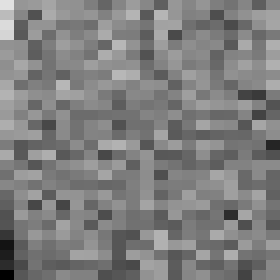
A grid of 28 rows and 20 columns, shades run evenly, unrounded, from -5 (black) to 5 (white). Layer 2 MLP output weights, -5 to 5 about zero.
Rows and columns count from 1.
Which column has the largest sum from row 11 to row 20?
1
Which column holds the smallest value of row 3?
17
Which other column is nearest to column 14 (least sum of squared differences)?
6
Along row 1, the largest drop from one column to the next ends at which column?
2
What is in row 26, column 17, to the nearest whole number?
2
